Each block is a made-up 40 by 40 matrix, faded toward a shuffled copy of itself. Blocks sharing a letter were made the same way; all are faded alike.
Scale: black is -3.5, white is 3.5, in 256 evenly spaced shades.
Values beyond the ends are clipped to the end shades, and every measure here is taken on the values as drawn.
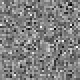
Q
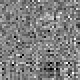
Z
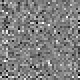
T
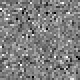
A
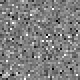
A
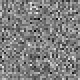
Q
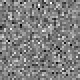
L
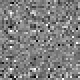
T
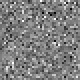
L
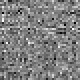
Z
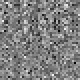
Q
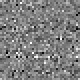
L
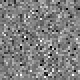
L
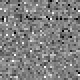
A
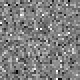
L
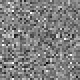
Q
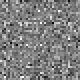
Z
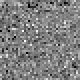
L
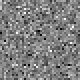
L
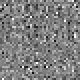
Z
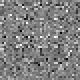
Z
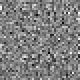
Q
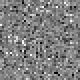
L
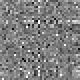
T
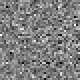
Q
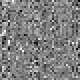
T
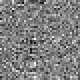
Q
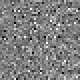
L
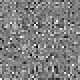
Z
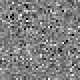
L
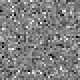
A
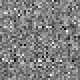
Q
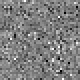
L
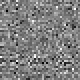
Z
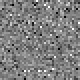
A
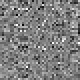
Z
